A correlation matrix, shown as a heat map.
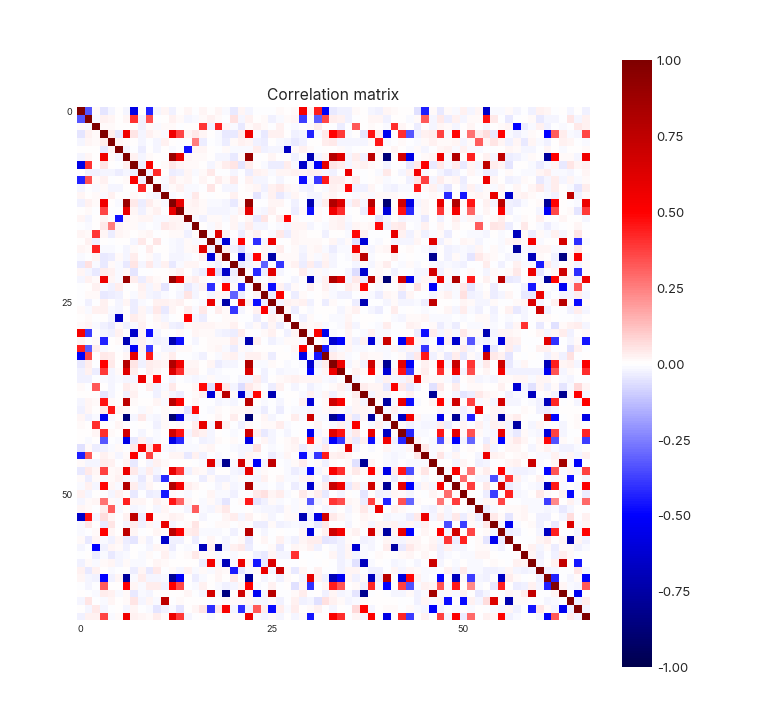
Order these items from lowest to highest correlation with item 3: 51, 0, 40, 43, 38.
40, 43, 0, 51, 38
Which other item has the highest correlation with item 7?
53
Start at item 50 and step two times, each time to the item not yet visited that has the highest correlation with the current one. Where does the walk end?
48
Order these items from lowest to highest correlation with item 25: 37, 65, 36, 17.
37, 65, 36, 17
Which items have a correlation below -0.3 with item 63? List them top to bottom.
19, 23, 37, 65
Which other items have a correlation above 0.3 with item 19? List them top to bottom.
23, 37, 65
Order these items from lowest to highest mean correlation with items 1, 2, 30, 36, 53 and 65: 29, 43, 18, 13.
29, 13, 43, 18
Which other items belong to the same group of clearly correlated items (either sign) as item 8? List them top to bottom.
10, 35, 44
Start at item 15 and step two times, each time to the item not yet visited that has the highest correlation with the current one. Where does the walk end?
52
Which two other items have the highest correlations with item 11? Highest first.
64, 54
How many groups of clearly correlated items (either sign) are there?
10
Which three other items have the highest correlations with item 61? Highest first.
40, 30, 43
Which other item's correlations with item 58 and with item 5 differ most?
27
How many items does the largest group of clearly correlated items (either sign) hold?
19
